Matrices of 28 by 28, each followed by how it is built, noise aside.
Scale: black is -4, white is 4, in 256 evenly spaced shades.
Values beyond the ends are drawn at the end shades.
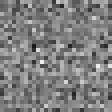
repeating columns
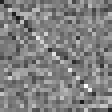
diagonal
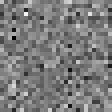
uneven columns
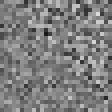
upper triangular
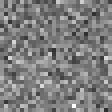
noise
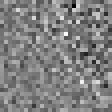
upper triangular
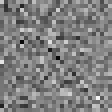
diagonal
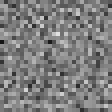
repeating columns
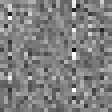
uneven columns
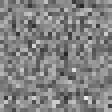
repeating columns
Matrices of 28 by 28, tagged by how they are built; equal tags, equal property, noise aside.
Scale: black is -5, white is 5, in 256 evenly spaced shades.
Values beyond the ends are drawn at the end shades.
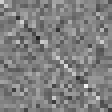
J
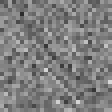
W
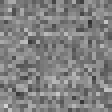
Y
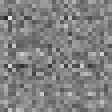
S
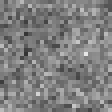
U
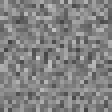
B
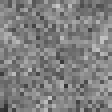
U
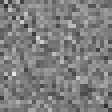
J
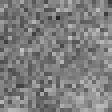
U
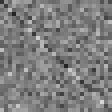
J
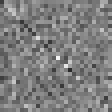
J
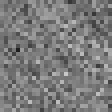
W
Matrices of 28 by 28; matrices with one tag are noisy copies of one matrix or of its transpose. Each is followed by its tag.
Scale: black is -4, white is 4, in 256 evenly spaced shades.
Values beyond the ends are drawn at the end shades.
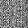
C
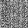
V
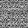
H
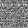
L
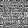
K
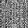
K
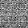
C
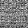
C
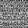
K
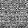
C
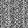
H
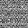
H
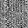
L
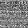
V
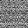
H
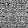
C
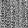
V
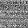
V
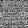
K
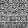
C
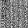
V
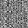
L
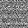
H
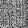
C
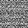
H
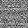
H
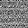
H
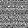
H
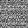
H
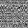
L
